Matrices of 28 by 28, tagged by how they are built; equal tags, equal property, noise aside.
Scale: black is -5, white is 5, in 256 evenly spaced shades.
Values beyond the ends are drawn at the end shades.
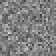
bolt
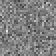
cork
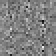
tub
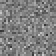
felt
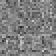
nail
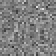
nail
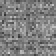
bolt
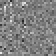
tub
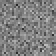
felt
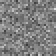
felt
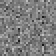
tub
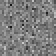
tub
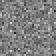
felt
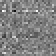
nail
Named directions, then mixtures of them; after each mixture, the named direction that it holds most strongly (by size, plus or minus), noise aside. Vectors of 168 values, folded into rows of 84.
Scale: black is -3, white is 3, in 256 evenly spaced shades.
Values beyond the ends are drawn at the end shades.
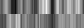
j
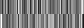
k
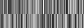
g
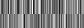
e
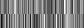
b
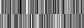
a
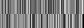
k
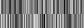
b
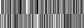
a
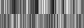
j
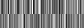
e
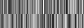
g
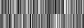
a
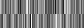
a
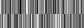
a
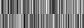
e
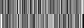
k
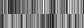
g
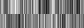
j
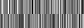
e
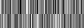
a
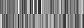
k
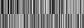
e
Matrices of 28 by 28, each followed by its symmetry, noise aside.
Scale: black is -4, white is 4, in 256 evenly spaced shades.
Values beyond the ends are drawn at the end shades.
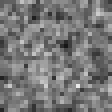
symmetric across the other diagonal.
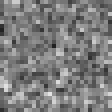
no symmetry.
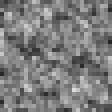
same after a half turn.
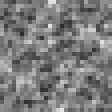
same after a half turn.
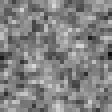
same after a half turn.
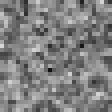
no symmetry.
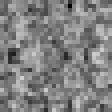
mirrored top to bottom.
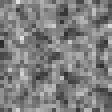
mirrored top to bottom.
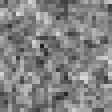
no symmetry.
